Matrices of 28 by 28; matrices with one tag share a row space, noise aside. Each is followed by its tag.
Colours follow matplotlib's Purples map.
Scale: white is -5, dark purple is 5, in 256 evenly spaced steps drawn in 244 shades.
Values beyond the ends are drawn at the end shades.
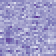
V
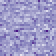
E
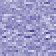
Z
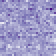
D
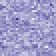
E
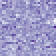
Z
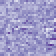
D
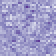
Z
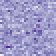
V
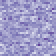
E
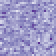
E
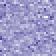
E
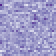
E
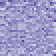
D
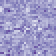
V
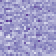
V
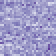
V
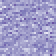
E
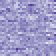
D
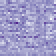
D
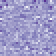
E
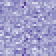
V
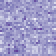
V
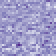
Z
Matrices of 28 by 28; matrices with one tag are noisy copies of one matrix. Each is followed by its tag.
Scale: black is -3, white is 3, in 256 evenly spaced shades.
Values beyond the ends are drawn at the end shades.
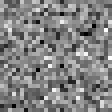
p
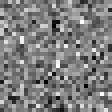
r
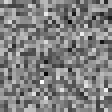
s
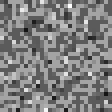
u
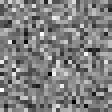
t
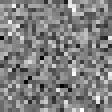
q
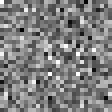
r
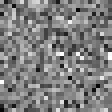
p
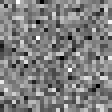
p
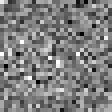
r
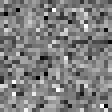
s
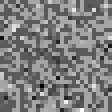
q
